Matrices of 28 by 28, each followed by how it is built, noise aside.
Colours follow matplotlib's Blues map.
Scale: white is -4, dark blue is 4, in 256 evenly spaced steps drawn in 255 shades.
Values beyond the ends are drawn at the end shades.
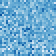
lower triangular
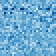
uneven rows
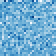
uneven rows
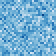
Toeplitz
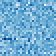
uneven rows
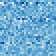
uneven rows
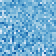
lower triangular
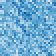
Toeplitz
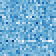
uneven rows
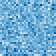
uneven rows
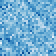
Toeplitz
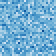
noise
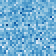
uneven rows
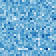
uneven rows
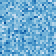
noise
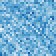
Toeplitz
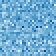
uneven rows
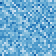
Toeplitz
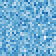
noise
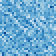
Toeplitz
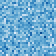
noise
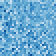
lower triangular
